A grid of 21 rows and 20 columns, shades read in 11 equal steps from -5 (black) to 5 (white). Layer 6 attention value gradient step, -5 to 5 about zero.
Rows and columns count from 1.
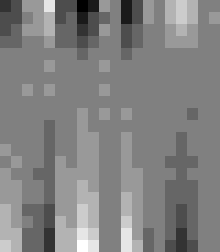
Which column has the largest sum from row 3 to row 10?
5
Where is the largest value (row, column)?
21, 8
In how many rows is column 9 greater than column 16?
10
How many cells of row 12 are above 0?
3
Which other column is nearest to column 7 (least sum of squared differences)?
13
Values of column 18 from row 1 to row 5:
2 2 1 1 0
